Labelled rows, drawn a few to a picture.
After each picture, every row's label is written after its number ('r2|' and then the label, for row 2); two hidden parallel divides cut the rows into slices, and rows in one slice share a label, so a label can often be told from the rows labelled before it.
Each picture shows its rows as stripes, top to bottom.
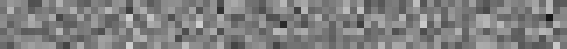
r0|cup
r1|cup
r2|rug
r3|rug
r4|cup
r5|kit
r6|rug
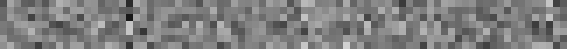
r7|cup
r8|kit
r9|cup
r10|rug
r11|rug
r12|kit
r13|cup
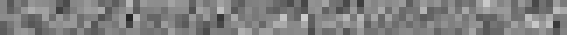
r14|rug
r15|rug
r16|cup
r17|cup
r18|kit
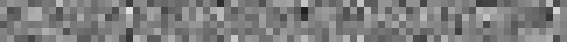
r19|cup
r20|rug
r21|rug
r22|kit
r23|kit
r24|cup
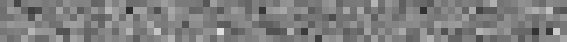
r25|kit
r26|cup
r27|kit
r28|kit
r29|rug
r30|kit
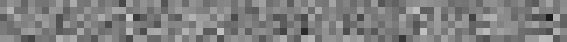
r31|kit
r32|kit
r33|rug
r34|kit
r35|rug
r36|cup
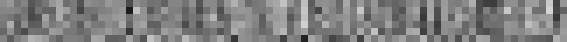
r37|cup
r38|cup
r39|cup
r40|cup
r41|cup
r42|rug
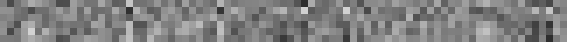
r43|rug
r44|cup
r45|kit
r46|rug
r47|rug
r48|rug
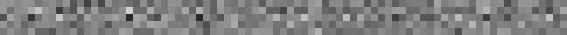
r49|kit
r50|rug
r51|cup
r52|kit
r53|kit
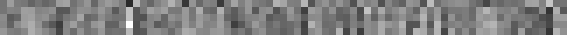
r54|cup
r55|rug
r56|rug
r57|rug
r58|rug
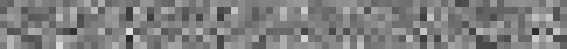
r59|kit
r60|cup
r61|cup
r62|kit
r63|rug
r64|cup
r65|cup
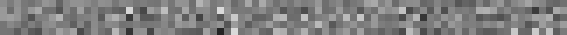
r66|kit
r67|rug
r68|cup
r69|kit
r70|cup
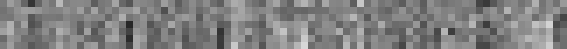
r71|cup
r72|kit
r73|kit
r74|cup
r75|cup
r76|cup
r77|cup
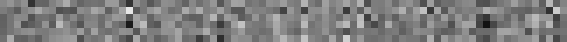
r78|cup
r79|rug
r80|cup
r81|cup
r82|kit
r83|cup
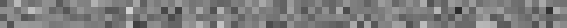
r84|kit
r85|rug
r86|kit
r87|rug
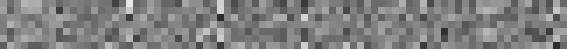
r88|rug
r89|rug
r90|cup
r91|kit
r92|rug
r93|rug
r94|cup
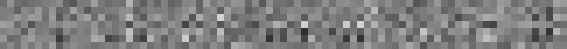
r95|kit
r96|kit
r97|rug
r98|cup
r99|rug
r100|rug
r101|kit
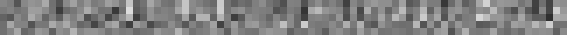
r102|rug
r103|rug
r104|rug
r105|cup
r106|kit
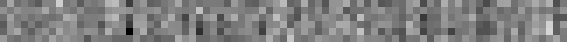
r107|cup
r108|kit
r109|cup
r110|cup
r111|cup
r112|kit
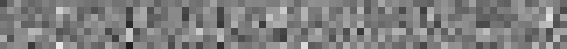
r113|kit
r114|cup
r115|cup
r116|cup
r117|rug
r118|rug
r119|cup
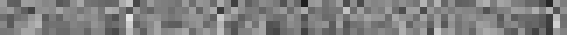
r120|rug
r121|cup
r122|rug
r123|rug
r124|rug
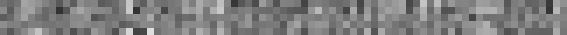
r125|rug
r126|rug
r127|kit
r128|kit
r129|rug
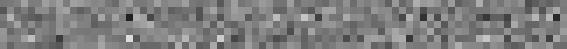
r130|kit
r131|kit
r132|cup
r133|kit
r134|kit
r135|rug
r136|kit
